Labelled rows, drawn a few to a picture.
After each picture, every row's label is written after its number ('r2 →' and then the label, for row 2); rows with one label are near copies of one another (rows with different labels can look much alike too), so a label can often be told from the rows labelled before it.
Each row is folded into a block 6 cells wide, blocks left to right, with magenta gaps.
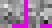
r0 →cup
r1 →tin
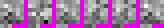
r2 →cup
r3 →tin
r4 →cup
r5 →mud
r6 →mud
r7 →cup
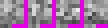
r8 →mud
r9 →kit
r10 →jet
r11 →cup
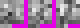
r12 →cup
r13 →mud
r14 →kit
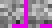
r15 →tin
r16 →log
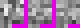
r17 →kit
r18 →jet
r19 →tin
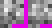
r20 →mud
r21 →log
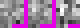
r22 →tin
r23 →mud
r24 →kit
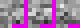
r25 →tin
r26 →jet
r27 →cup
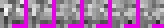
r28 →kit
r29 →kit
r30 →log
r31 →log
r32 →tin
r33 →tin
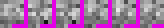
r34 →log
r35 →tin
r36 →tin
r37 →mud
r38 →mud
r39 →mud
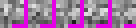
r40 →kit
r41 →cup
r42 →tin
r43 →jet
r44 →tin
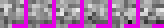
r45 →kit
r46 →log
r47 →jet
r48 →cup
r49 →tin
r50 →jet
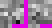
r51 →tin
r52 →cup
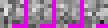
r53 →kit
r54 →mud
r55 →cup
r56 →tin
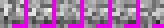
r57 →kit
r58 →jet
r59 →log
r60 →jet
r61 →jet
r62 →tin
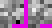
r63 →tin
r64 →mud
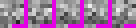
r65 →tin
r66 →jet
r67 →cup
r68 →cup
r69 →mud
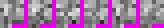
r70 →kit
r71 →mud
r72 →tin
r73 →tin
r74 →kit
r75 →mud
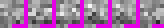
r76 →tin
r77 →jet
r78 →log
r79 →cup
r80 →cup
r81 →tin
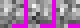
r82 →mud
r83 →cup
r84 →kit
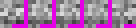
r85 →jet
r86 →log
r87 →log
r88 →log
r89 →tin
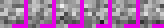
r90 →jet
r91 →mud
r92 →cup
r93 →tin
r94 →jet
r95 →log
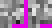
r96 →tin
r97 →kit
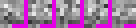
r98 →cup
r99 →log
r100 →kit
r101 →mud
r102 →jet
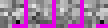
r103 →tin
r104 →cup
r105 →mud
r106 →tin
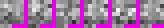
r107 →cup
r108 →mud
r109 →tin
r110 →log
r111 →jet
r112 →log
